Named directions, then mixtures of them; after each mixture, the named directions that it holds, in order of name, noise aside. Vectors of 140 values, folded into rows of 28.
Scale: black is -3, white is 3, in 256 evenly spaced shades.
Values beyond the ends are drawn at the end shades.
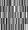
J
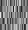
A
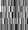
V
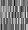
A, J, V.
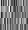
A, J, V.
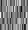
A.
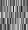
A.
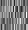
A, J, V.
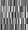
A, J, V.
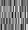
A, J, V.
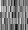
V.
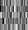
A, J, V.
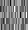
A, J.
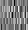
A, J, V.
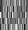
A, J, V.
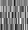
J, V.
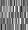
A, J, V.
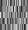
A.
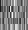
V.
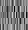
A, J, V.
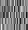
A, J, V.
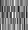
J, V.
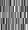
A, J.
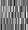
A, J, V.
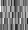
V.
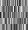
A.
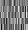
J, V.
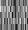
V.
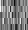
V.
